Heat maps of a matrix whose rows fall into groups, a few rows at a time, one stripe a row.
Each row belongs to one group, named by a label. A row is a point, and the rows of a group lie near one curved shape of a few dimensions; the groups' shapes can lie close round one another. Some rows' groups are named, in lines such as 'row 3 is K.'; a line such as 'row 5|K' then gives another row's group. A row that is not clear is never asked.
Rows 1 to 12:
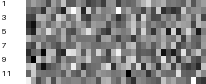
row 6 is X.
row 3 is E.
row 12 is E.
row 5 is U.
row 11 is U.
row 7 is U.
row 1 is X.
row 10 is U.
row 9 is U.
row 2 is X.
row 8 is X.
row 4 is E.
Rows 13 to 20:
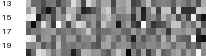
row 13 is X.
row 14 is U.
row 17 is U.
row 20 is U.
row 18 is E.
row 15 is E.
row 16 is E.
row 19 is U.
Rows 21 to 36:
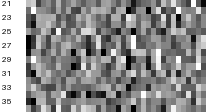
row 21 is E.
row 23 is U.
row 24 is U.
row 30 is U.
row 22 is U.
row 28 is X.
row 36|E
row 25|E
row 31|U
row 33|U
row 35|E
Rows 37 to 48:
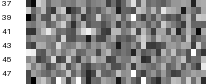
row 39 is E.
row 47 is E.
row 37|E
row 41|U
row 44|E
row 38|X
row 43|E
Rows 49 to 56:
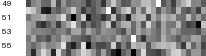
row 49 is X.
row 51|X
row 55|X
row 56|E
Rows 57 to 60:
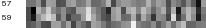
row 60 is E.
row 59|U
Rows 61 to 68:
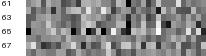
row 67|U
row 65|X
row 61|U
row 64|U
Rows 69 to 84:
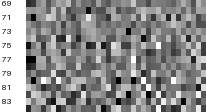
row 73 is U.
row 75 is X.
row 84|X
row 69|E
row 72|E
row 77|E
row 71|U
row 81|U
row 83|X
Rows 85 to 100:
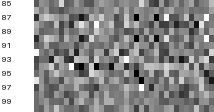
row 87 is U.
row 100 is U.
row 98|X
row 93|X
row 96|E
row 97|E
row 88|X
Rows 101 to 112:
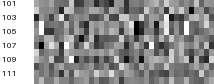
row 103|X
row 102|X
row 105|U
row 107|E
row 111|X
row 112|U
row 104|U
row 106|X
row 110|X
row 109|X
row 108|X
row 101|X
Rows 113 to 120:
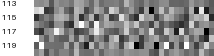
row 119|U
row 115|X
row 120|E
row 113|X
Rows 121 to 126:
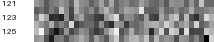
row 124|X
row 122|E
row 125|U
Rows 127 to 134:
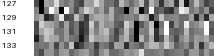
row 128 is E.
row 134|E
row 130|U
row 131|U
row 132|U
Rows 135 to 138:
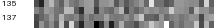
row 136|X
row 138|X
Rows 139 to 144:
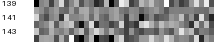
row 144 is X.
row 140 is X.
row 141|E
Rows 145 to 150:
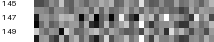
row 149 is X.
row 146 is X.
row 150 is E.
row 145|E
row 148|E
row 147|X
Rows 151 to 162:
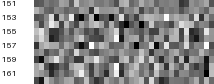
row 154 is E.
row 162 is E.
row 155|U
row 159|U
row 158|E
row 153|X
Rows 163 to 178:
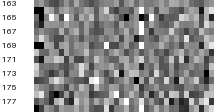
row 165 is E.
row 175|X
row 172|X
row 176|U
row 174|U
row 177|X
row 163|U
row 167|E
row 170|E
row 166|E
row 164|E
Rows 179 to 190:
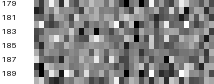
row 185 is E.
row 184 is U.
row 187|X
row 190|U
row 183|X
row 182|U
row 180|U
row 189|E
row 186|X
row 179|E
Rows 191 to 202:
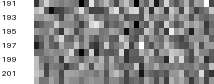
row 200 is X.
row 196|X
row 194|U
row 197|E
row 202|X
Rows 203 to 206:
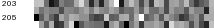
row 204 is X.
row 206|X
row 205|E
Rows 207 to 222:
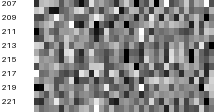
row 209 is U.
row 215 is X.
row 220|X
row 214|X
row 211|E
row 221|U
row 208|U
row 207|U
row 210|X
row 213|E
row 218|X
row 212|E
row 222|X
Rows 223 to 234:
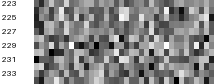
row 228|U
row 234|U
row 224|X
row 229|X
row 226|E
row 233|E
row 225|X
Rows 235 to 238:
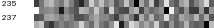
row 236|X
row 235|U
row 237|U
